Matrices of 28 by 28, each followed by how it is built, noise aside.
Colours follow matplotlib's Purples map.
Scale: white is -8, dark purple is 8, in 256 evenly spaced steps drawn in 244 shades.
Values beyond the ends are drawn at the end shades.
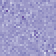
block diagonal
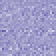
uneven rows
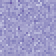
repeating rows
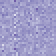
uneven columns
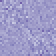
block diagonal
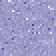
sparse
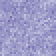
smooth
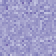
low rank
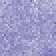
smooth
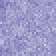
smooth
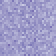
repeating rows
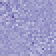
block diagonal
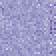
uneven columns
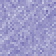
Hankel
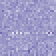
uneven rows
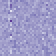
uneven columns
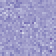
block diagonal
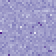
sparse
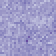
smooth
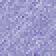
Hankel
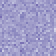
low rank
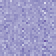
uneven columns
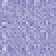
low rank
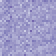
repeating rows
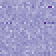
uneven rows
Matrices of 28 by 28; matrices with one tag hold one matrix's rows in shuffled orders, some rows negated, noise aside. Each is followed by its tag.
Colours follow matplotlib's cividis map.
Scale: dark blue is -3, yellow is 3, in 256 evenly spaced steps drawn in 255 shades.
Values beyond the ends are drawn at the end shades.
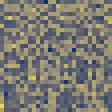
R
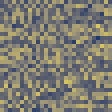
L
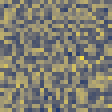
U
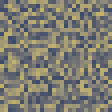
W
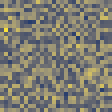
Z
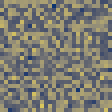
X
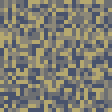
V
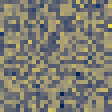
R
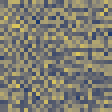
L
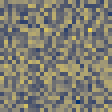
V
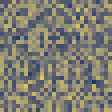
V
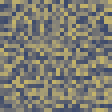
U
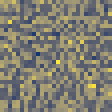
Z
